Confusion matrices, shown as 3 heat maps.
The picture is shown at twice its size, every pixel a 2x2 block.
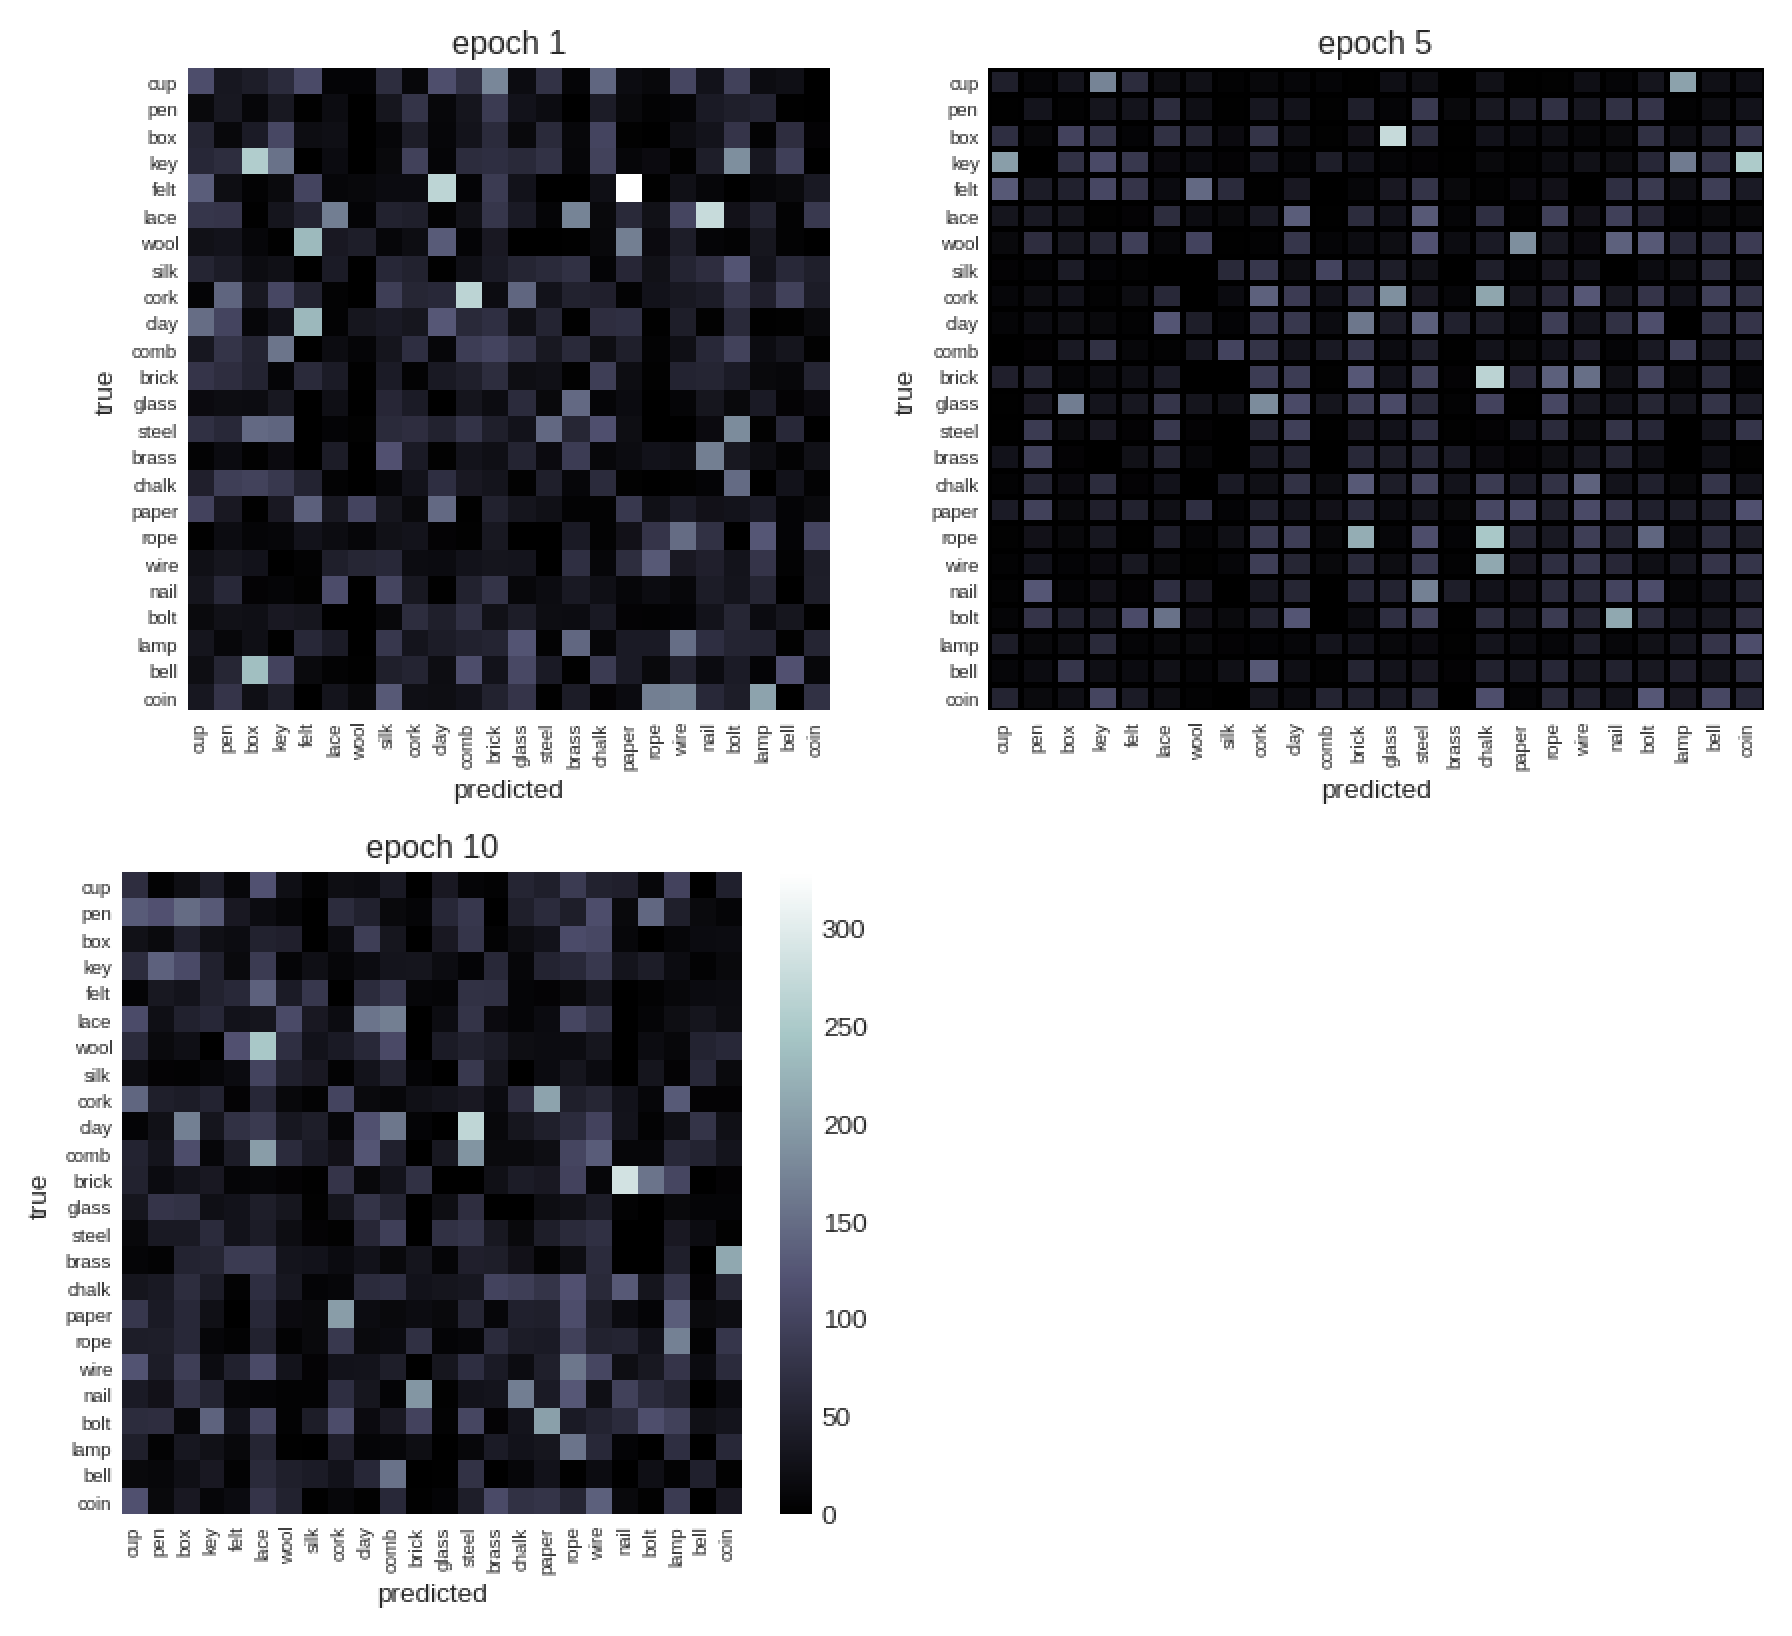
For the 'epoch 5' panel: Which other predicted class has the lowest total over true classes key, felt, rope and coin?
brass
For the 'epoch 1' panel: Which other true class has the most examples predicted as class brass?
lace
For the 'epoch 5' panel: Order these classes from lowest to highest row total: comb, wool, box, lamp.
lamp, comb, box, wool
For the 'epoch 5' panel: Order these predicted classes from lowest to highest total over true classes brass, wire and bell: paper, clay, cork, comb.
comb, paper, clay, cork
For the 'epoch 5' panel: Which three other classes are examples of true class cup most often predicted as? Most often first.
lamp, key, felt
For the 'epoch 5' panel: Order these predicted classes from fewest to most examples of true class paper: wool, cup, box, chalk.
box, cup, wool, chalk
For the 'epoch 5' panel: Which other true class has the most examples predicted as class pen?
nail
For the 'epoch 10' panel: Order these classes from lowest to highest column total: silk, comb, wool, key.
silk, wool, key, comb
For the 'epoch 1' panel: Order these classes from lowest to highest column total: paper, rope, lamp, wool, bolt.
wool, rope, lamp, paper, bolt
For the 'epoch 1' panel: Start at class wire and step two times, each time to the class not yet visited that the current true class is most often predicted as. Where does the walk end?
lamp
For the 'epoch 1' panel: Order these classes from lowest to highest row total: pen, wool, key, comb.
pen, wool, comb, key
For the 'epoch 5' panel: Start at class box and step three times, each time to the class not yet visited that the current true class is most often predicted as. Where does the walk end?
chalk
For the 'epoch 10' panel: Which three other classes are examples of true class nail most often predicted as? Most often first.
brick, chalk, rope
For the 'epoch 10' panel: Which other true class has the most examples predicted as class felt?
wool
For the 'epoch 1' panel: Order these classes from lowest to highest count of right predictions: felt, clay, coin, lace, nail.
nail, coin, felt, clay, lace
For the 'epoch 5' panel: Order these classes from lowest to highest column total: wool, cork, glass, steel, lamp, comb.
comb, wool, lamp, glass, cork, steel
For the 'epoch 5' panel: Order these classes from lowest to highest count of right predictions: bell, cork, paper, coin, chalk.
bell, coin, chalk, paper, cork
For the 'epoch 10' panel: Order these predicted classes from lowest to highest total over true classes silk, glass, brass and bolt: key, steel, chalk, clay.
chalk, clay, key, steel
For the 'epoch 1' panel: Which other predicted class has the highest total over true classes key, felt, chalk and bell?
box
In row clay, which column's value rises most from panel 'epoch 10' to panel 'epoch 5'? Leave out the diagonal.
brick
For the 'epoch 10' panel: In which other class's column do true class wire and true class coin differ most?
rope
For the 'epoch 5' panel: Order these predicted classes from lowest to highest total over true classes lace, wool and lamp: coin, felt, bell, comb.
comb, felt, bell, coin
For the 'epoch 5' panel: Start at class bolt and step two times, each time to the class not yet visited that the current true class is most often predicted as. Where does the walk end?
steel
